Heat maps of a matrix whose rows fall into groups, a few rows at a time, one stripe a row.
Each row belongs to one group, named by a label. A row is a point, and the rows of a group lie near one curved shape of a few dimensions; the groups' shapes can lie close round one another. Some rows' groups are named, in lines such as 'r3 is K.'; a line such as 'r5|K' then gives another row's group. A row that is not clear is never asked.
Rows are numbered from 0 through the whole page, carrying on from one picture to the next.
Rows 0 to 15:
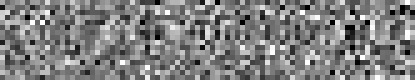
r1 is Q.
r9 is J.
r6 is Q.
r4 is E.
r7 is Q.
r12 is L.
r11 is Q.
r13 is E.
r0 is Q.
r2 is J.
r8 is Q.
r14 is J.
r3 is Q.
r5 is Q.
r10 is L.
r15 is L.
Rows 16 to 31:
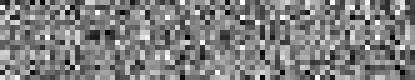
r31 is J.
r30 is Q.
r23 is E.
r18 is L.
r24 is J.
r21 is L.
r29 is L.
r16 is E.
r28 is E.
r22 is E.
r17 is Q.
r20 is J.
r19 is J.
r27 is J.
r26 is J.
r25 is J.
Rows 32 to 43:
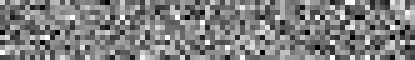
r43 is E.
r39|J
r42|J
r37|Q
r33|J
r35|L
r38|Q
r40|J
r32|Q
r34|Q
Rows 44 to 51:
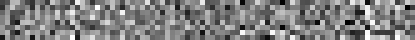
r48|Q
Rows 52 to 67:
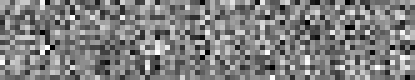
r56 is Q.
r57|Q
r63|Q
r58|J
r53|J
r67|L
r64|Q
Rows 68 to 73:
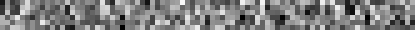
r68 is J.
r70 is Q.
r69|Q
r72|J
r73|L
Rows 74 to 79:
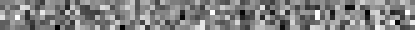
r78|J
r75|Q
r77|J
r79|Q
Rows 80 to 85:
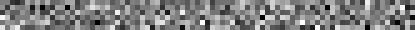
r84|J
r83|J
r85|J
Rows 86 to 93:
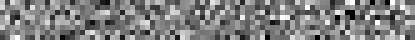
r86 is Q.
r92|E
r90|E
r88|Q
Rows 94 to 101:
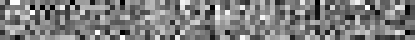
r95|E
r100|L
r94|L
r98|L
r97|Q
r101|L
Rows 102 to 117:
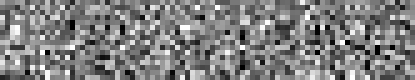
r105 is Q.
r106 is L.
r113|Q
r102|L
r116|E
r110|E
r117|E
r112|E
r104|E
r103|L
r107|L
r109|E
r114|J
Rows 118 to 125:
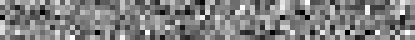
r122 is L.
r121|Q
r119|J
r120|J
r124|L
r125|L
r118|Q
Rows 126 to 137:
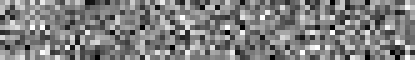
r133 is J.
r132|E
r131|E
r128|L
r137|L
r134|L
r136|J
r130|E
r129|J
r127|Q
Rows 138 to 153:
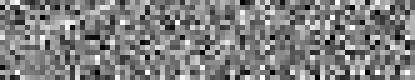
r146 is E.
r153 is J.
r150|L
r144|L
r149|L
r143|E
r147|Q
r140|L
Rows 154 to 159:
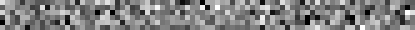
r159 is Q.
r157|Q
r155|Q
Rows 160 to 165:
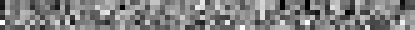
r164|Q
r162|Q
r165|J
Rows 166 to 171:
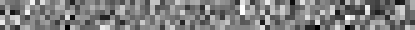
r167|J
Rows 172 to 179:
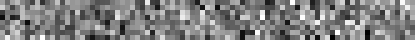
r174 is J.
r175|J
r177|L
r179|E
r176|Q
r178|J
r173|Q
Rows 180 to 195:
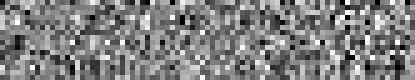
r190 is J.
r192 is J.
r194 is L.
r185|E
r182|Q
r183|E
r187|L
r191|Q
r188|L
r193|L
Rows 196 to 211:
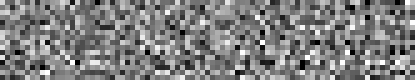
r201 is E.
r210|J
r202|J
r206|L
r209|J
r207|Q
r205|J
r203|J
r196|L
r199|J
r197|Q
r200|J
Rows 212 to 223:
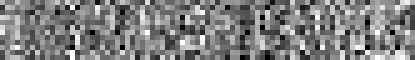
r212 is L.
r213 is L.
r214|Q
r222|L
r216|J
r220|J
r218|E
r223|L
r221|L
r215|J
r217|J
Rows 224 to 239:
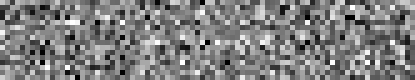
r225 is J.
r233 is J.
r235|L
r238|L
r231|L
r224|Q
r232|Q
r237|E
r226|Q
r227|Q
